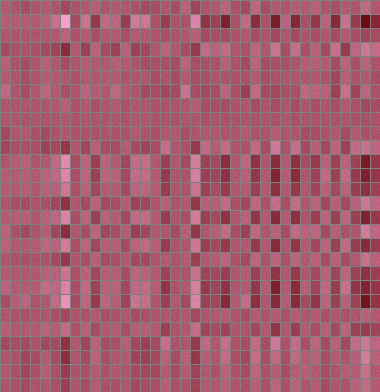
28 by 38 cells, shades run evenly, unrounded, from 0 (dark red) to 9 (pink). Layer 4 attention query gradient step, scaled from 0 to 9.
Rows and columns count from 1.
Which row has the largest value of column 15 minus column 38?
2
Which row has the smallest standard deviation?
9
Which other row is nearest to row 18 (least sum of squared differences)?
14
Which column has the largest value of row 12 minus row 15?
7
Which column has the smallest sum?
28
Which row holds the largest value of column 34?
4
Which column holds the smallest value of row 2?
37
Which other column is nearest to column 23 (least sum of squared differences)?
26
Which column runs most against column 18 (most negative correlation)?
19
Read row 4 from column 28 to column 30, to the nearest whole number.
6 4 6
